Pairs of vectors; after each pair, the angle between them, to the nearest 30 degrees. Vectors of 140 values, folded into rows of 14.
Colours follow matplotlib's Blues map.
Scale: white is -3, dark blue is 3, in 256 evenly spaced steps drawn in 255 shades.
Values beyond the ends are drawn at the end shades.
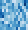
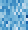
120 degrees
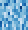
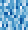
150 degrees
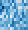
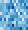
90 degrees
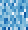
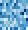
150 degrees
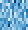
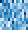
150 degrees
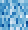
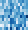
150 degrees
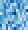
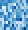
90 degrees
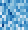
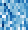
30 degrees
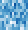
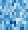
150 degrees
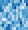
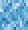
150 degrees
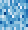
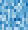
60 degrees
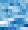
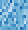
90 degrees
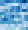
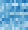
30 degrees
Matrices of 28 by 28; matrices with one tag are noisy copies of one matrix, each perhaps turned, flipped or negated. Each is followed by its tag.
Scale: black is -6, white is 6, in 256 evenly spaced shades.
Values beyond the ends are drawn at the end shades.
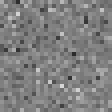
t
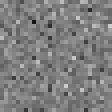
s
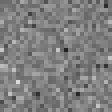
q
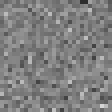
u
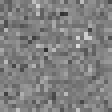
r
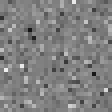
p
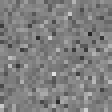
s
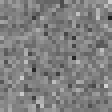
t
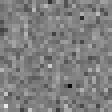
q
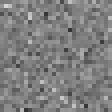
u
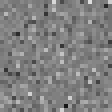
q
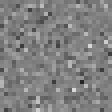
p
